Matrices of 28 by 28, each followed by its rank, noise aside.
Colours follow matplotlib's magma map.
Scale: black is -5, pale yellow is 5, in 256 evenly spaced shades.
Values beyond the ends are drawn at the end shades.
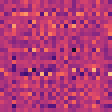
three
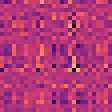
two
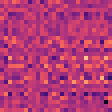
three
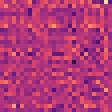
four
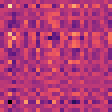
two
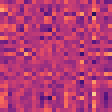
three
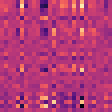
two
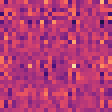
three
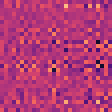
three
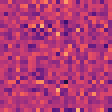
five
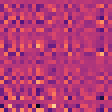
two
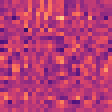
five
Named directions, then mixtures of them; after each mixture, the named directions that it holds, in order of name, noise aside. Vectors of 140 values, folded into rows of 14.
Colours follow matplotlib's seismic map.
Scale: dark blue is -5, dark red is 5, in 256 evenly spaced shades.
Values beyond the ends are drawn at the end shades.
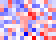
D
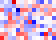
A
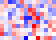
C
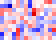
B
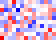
A, D.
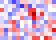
B, C, D.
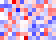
A, B, C.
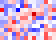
A, B, D.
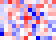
C.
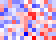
D.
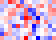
C.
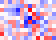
A, C.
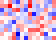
A, B.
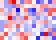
A, C.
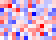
A, B.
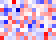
A, D.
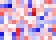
B.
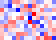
A, B, C.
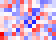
A, B, C.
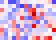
B, C, D.
